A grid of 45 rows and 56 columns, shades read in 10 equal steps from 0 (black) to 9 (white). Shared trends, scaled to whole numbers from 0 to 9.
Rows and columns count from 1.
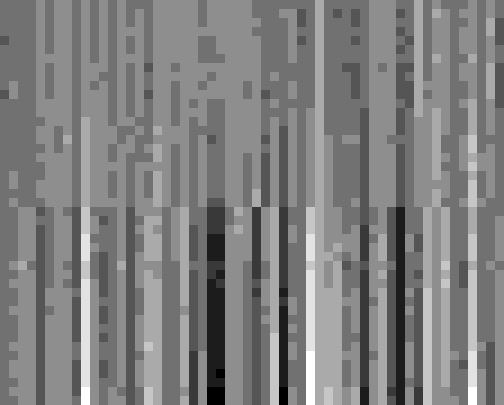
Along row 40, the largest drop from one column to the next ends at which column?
32
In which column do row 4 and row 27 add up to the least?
45
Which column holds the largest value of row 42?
35
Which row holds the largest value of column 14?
30
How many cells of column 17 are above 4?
25
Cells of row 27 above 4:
29
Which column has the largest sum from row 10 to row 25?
53
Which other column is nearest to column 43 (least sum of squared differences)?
21
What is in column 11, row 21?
5
